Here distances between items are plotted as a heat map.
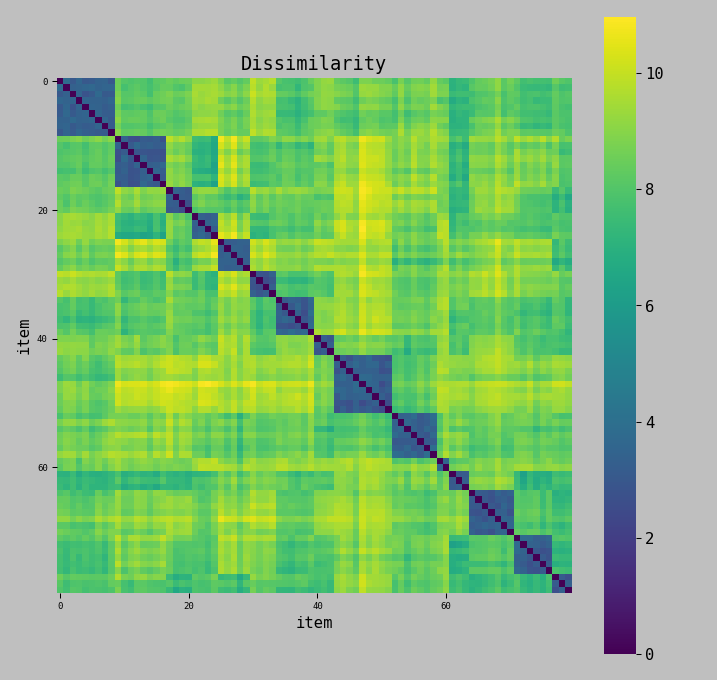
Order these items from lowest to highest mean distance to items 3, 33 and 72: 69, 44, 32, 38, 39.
32, 38, 39, 69, 44
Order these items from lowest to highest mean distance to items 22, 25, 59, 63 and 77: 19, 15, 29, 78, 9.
78, 29, 19, 15, 9
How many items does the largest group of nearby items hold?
9
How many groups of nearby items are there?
15
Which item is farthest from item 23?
47
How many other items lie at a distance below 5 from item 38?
5
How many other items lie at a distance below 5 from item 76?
5
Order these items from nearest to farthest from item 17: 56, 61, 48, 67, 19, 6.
19, 61, 6, 67, 56, 48
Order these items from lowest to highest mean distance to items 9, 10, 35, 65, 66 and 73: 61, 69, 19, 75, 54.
69, 75, 61, 54, 19
